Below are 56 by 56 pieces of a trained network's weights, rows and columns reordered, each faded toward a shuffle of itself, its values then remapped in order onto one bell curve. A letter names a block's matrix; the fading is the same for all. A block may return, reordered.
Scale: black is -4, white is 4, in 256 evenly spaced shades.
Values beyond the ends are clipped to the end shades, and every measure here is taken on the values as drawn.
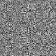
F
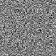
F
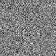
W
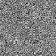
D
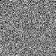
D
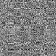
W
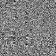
F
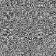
W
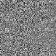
F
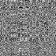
W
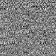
W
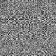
W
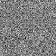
D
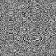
W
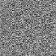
F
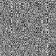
F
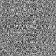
W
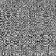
W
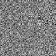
W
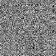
F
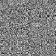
F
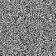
D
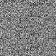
F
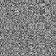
W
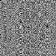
F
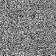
D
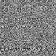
W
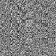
F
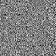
F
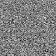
D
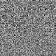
D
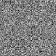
W
